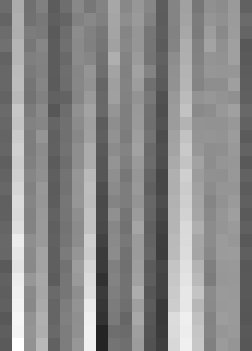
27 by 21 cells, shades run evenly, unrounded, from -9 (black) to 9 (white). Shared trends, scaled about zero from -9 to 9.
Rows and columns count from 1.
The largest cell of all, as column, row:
2, 27
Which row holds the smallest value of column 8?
1
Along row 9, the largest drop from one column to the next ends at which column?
3
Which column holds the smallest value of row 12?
14
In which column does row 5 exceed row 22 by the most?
9
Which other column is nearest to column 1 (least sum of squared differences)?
21
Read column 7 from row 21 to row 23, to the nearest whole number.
2 2 1
